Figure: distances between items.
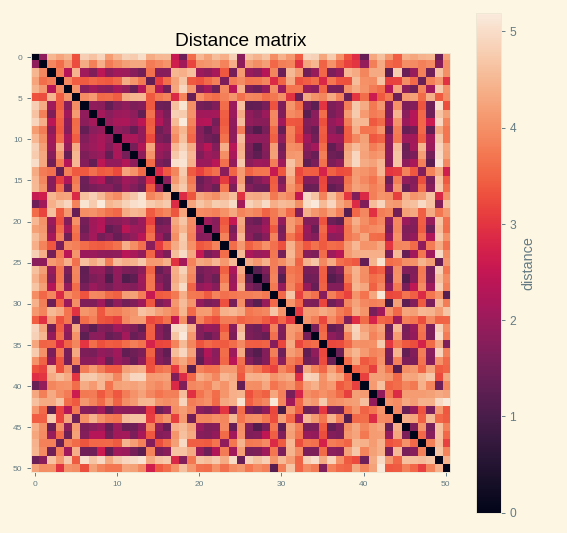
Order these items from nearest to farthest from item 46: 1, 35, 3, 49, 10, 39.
10, 35, 3, 1, 39, 49
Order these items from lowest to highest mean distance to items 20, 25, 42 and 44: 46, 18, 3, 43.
43, 46, 3, 18
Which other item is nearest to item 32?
5
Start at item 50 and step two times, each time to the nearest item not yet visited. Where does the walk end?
35
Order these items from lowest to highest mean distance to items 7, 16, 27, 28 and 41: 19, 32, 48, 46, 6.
6, 48, 46, 32, 19
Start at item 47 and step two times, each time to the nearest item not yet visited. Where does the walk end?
14
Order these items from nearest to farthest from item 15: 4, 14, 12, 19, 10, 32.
10, 12, 4, 14, 32, 19
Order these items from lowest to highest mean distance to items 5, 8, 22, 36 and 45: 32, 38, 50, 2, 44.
2, 32, 38, 44, 50
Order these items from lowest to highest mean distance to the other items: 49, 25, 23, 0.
23, 25, 0, 49
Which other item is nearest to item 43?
30
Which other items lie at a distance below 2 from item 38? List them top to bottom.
5, 19, 32, 44
